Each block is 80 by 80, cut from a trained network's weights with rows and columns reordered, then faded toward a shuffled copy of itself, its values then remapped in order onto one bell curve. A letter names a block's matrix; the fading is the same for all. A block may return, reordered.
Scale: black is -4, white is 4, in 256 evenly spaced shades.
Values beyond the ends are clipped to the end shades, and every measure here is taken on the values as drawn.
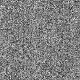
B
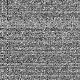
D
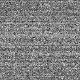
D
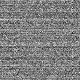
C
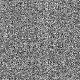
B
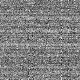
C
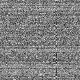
D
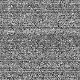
D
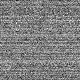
C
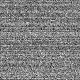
C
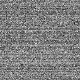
D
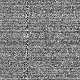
D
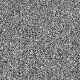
B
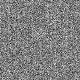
B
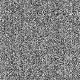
B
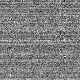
C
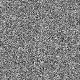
B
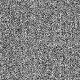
B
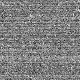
D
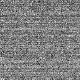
D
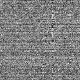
C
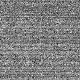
D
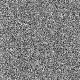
B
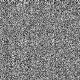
B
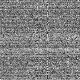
C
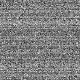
D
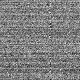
C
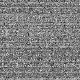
D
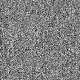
B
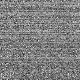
D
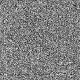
B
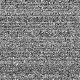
D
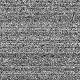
C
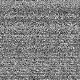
D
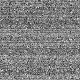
D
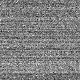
C
